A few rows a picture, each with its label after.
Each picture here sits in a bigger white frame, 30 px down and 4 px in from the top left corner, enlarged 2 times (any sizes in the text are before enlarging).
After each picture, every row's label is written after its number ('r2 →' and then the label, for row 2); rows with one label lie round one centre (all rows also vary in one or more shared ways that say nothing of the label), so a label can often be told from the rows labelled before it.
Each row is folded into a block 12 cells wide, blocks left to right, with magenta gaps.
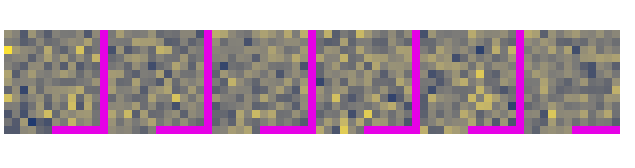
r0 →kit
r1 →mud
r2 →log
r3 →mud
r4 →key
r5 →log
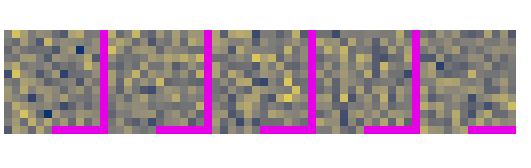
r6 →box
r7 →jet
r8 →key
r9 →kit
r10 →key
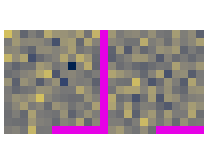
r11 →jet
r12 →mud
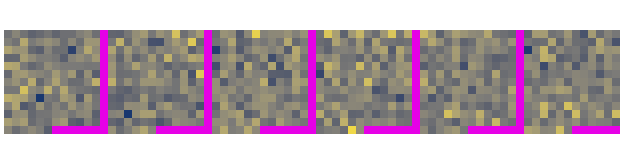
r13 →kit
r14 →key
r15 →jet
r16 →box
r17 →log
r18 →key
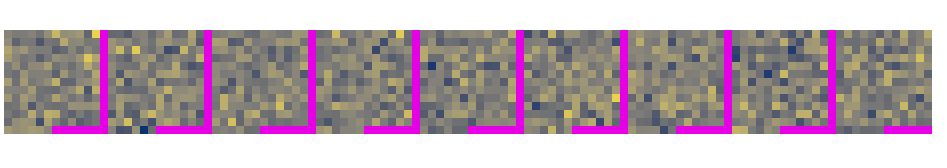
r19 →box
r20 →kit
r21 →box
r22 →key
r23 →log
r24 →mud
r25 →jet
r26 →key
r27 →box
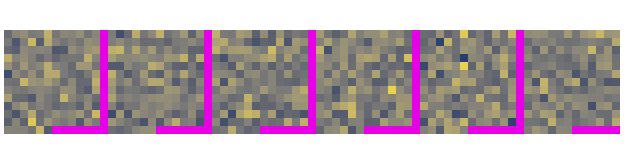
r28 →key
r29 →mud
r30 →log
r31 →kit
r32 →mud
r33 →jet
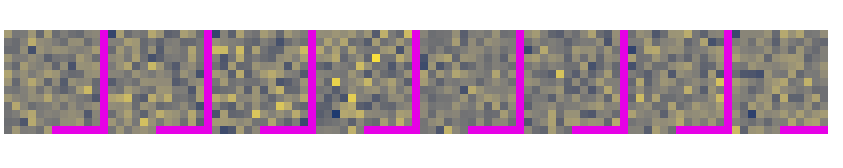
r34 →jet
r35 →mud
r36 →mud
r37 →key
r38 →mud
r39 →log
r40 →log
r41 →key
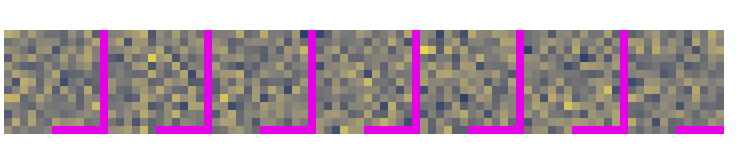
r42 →jet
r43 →key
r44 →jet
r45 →mud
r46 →kit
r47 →jet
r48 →key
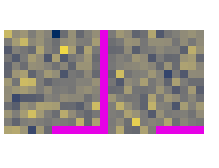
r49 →log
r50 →jet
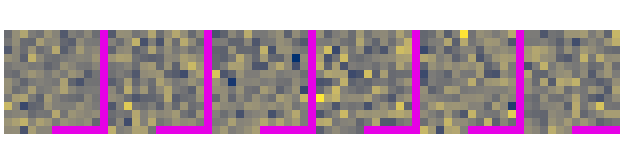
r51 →mud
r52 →key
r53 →mud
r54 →jet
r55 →key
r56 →mud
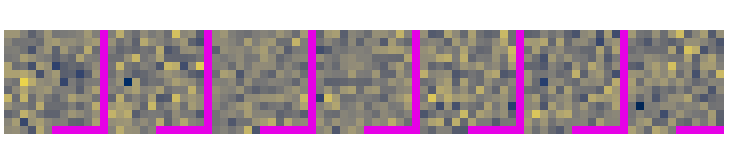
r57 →jet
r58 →box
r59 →log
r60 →log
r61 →jet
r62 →log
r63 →mud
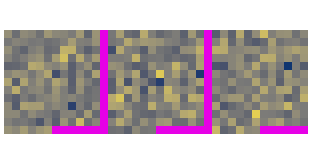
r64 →mud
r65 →kit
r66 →mud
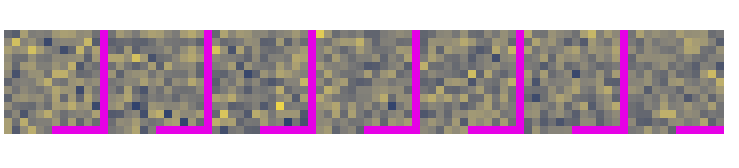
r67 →key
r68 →jet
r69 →box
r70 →kit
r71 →key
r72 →jet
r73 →log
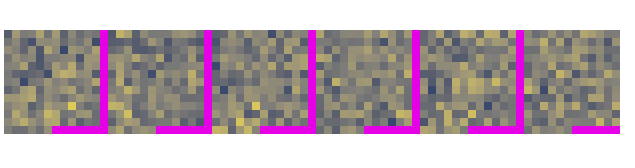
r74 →box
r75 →box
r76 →key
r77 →jet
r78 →key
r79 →log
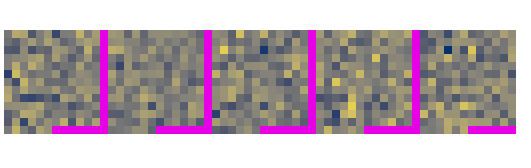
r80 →kit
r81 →jet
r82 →mud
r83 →key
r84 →kit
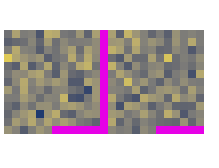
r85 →mud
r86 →key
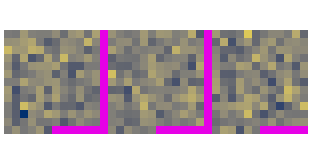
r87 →key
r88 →jet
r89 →jet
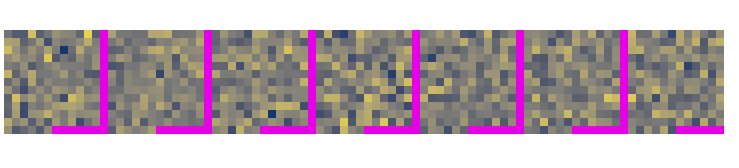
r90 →jet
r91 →jet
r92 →jet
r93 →kit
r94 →box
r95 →log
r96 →log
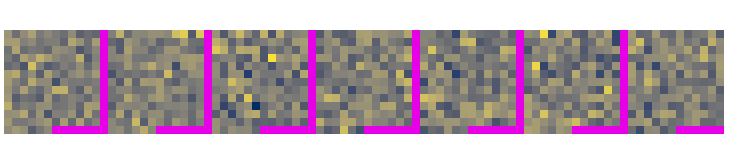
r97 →mud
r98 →box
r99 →key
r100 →log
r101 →jet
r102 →key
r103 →jet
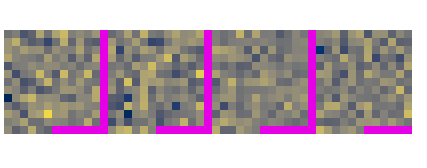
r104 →log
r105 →key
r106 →mud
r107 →log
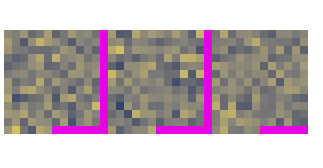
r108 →mud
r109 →mud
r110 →box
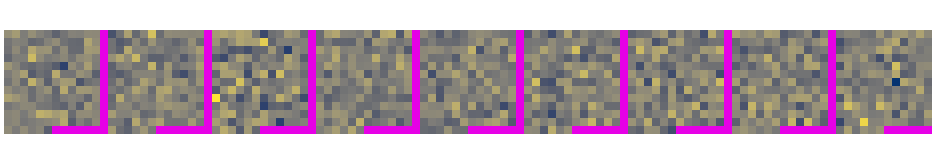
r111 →log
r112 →key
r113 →box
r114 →box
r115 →kit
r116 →kit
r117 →log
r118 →mud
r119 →jet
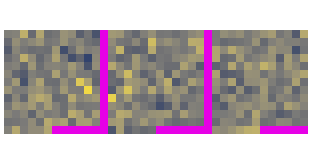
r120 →key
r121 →kit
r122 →mud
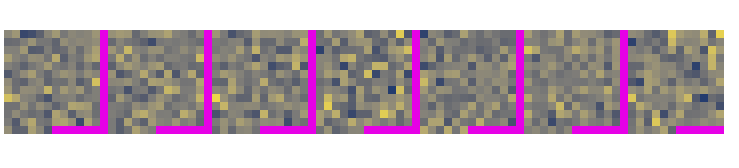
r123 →kit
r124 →log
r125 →jet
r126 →jet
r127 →mud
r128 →kit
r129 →jet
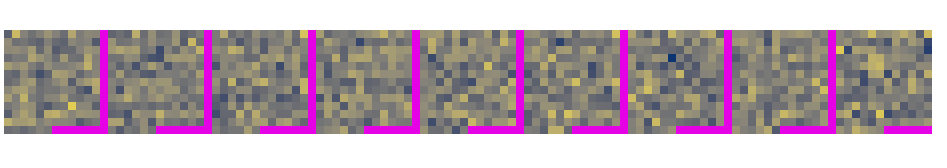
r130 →box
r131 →key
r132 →log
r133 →jet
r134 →log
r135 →log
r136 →jet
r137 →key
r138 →box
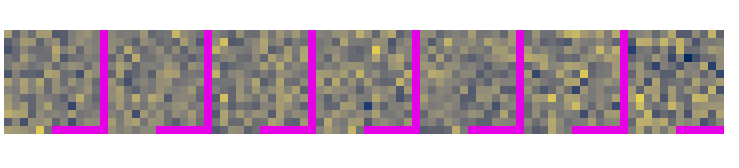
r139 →key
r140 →box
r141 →jet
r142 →mud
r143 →kit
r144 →jet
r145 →jet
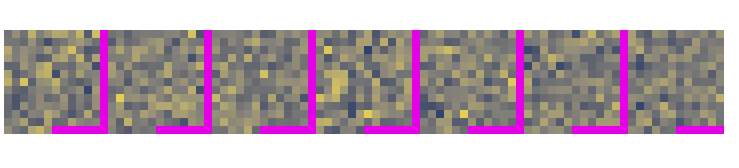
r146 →mud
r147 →jet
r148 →box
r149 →mud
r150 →log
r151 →log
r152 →mud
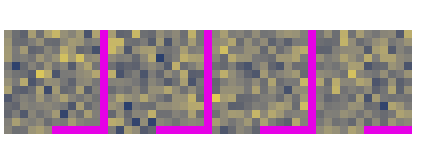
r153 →mud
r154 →jet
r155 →log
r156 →mud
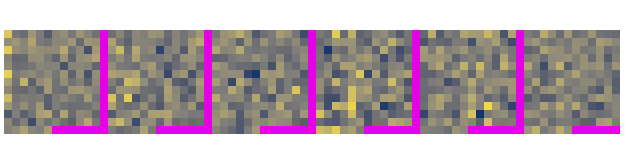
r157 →kit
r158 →mud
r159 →box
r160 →key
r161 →box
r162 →key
